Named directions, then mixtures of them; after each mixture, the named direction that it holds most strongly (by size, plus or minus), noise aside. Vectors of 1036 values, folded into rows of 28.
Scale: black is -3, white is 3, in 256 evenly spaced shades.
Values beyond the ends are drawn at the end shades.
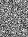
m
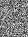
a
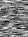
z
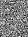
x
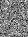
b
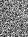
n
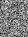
b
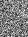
n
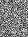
m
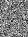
b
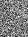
n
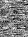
z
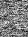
z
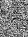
b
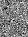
b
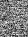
n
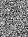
x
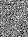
x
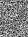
x
